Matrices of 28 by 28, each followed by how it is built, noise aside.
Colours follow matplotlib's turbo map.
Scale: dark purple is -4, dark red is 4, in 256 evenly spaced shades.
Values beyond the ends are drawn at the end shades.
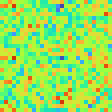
repeating rows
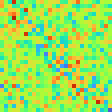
banded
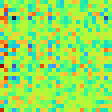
low rank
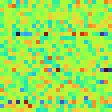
uneven rows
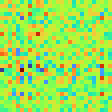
low rank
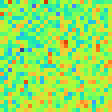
Hankel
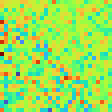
lower triangular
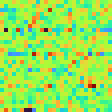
uneven rows
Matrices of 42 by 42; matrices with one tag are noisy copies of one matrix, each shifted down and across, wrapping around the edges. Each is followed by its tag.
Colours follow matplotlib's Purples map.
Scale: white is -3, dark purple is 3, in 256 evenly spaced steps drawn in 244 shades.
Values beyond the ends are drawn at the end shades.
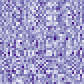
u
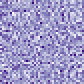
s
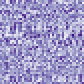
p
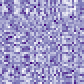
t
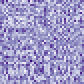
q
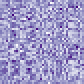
t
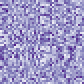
t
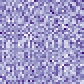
s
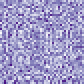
s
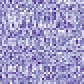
p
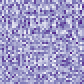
q
